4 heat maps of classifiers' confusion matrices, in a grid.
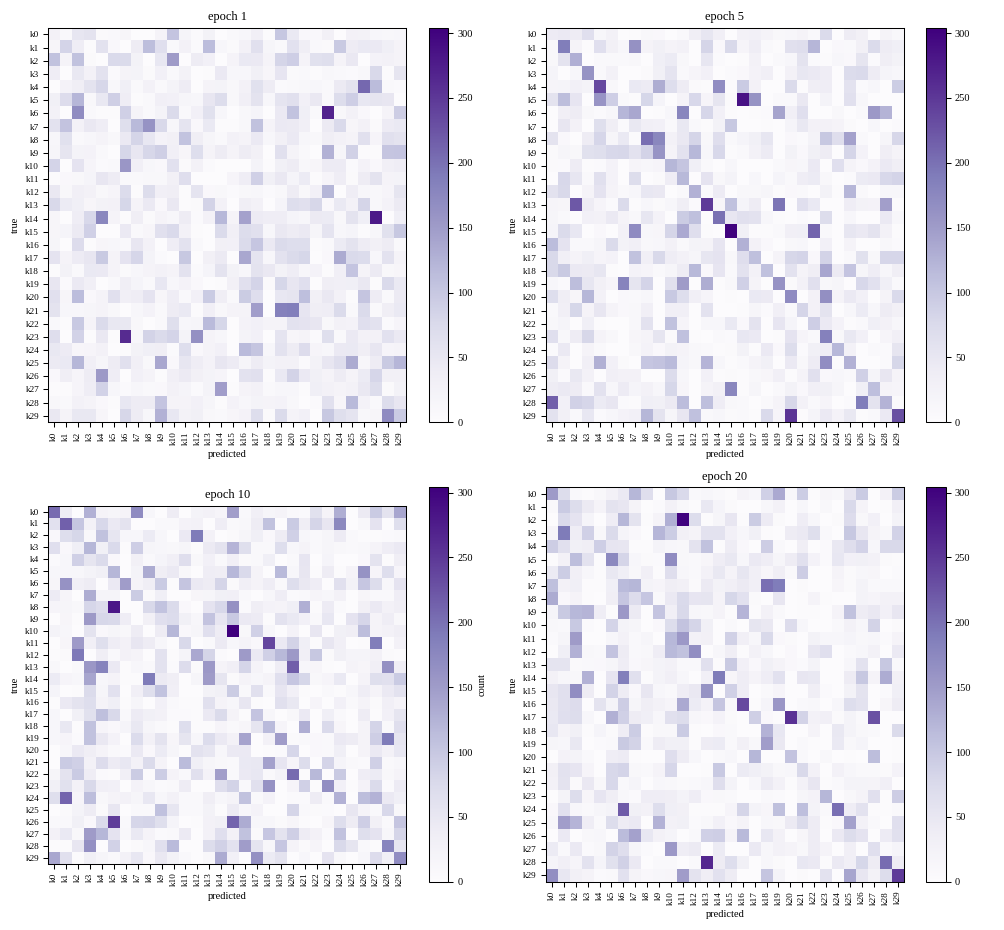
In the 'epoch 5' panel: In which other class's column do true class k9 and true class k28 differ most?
k0
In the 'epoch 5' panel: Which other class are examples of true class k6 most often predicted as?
k11
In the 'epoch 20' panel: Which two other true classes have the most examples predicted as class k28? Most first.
k14, k13
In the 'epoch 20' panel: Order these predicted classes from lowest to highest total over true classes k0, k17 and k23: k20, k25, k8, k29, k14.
k14, k25, k8, k29, k20
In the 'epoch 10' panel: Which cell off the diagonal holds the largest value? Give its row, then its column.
k10, k15
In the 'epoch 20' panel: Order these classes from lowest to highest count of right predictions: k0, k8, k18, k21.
k21, k8, k18, k0
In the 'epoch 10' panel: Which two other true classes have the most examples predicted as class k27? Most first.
k11, k24
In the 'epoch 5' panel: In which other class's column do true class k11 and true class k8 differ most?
k9
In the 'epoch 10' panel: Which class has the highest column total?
k3
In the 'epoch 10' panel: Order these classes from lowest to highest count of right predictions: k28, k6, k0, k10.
k10, k6, k28, k0
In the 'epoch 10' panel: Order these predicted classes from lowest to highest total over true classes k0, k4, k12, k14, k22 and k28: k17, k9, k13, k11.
k11, k17, k9, k13
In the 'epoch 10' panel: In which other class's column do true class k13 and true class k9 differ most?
k20
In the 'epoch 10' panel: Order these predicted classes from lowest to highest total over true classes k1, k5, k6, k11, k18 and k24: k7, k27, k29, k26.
k7, k29, k26, k27
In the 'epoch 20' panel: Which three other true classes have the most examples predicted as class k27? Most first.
k17, k20, k10
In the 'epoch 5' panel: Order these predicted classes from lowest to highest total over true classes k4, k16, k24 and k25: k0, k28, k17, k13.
k28, k17, k13, k0
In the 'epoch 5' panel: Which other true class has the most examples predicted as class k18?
k29
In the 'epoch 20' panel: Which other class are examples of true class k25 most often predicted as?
k1
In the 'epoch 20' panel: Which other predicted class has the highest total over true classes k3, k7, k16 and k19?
k18
